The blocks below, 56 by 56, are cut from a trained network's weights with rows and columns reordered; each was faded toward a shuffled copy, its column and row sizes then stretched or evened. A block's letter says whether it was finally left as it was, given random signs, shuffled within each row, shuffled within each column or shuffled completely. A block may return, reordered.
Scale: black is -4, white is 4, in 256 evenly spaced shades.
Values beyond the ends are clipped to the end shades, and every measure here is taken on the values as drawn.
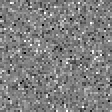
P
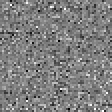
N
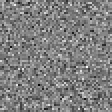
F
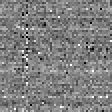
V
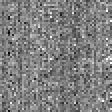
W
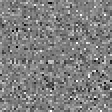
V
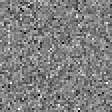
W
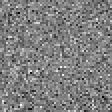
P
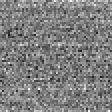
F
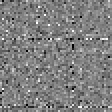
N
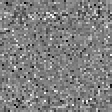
F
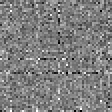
N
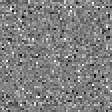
F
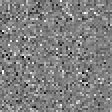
V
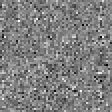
N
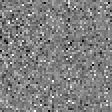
W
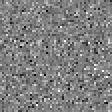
F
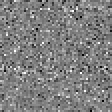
F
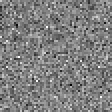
P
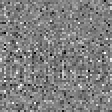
V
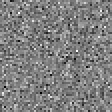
P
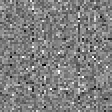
N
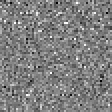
F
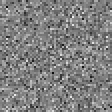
N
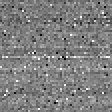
F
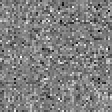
V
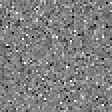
P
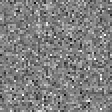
W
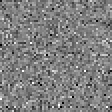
F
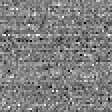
F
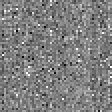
W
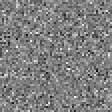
F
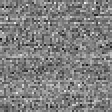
F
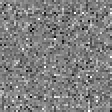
N
